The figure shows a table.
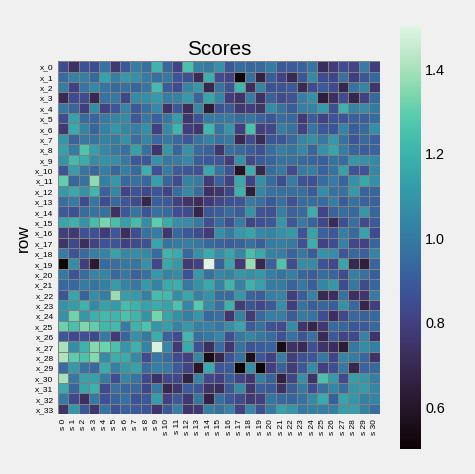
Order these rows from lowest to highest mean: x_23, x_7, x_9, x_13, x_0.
x_13, x_0, x_7, x_9, x_23
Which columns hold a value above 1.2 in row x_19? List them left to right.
s 14, s 18, s 21
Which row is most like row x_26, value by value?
x_0
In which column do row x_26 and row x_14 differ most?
s 12
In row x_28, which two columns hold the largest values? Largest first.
s 0, s 3
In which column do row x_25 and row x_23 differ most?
s 17
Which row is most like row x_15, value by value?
x_24
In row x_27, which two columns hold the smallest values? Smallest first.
s 21, s 27
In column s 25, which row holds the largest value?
x_30
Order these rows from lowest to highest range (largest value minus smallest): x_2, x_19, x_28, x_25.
x_2, x_25, x_28, x_19
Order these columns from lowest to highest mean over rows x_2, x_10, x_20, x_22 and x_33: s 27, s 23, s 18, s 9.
s 23, s 27, s 18, s 9
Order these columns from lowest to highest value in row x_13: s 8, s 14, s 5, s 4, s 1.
s 8, s 14, s 4, s 5, s 1
